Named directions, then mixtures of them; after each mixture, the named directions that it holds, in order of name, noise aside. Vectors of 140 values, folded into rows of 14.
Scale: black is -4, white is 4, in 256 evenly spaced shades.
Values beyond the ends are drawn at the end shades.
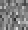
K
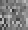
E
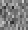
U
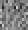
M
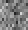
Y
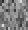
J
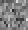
E, J, Y.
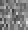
E, K.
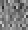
M.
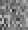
E.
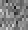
M, Y.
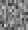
M, U.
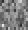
J.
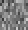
J, K, Y.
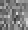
E, K.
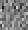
M.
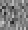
U.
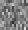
K, U, Y.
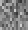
J, Y.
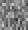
J, U, Y.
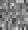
J, K, U.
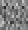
K, U.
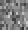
E, K.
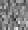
K.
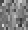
J.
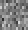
K, M, Y.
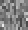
J, M, U.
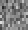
E, M, U.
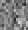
J, K.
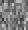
J, K, Y.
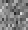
Y.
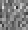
M.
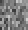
E, J.
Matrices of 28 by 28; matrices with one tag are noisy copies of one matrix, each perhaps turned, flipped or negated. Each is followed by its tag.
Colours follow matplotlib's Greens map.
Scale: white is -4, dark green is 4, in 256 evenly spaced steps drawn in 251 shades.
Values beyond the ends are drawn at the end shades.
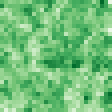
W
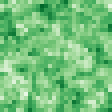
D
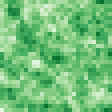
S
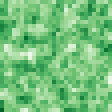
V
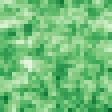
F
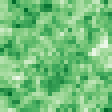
D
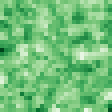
V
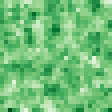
V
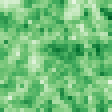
W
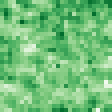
F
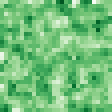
V
